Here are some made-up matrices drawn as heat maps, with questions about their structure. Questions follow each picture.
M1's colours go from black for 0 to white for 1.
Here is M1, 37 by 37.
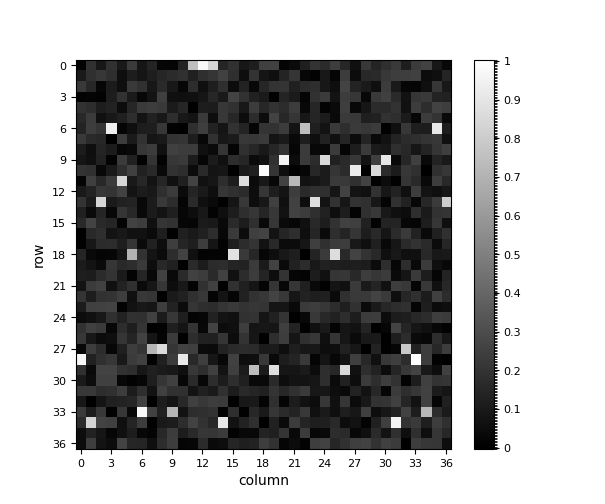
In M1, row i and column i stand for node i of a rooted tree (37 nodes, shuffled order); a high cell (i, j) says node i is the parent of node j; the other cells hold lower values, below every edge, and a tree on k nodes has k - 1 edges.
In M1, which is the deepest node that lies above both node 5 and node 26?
10
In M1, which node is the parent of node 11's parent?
28
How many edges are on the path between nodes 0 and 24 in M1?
4
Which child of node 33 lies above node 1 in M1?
34
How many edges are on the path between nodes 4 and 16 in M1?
2
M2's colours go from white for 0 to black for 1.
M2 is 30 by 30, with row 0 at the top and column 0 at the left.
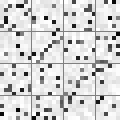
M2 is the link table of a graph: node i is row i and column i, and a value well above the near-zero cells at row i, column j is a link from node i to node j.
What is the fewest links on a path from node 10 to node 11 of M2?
3
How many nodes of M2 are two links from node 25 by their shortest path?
4
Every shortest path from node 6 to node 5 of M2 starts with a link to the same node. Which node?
node 3
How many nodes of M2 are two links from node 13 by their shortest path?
8
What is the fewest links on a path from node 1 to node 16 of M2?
3
